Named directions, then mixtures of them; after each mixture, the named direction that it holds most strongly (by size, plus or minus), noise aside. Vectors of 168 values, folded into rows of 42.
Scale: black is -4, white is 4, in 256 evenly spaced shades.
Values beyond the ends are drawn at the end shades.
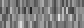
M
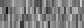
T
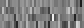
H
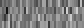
T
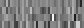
H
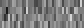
T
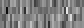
M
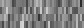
T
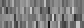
H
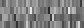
H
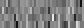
H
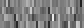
H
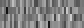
T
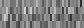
M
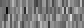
T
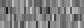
T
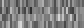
M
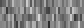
T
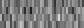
M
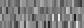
H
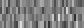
M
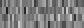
M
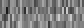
M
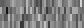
T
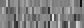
H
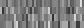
H
